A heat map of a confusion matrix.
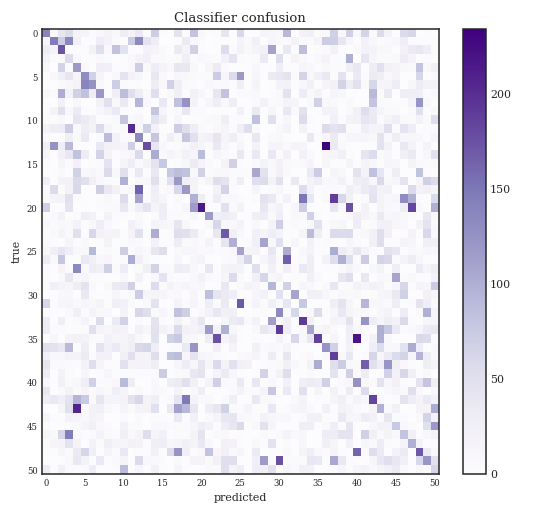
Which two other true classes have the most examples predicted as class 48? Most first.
8, 37
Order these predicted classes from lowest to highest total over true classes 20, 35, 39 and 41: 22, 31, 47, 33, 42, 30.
42, 30, 31, 33, 22, 47
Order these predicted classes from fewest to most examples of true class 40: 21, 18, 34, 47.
47, 21, 34, 18
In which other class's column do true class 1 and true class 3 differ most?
12
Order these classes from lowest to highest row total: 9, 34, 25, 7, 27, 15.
15, 9, 27, 25, 7, 34
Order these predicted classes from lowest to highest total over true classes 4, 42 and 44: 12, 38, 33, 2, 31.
31, 33, 38, 2, 12
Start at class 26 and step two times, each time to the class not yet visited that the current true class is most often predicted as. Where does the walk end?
25
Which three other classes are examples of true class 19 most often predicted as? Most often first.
37, 33, 46
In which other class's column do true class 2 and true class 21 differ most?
29
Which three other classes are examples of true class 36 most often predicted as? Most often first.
19, 47, 3
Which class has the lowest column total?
26
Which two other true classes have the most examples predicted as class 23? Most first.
34, 7
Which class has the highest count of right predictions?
20
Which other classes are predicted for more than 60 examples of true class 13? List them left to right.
1, 3, 11, 36
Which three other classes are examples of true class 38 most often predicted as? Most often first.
41, 44, 35
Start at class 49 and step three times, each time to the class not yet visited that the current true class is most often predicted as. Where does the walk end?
17
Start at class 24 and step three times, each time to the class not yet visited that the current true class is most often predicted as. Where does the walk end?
50
